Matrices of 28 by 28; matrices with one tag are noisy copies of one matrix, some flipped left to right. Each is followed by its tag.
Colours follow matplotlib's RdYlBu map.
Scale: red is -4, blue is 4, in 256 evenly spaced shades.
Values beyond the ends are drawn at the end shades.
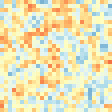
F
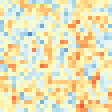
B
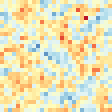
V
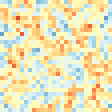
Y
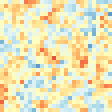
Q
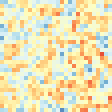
B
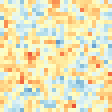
Q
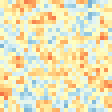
Q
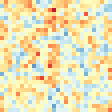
F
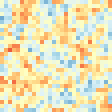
V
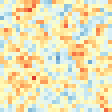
V
